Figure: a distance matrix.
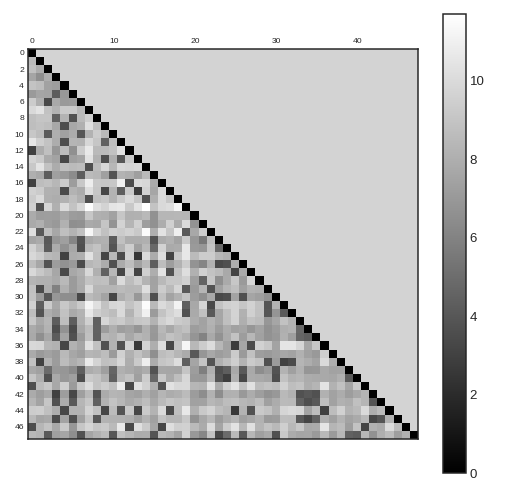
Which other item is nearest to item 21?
28
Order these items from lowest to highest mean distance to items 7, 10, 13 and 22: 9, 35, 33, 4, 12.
4, 9, 35, 33, 12
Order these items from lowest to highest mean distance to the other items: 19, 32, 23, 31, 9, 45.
23, 45, 9, 32, 31, 19
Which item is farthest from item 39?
19
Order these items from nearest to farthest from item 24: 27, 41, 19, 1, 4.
4, 27, 1, 41, 19
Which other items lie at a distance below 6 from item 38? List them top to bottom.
1, 19, 22, 29, 31, 32
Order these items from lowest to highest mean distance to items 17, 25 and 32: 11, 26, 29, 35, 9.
9, 11, 29, 26, 35
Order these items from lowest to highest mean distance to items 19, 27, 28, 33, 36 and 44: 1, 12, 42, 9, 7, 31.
9, 42, 1, 31, 12, 7
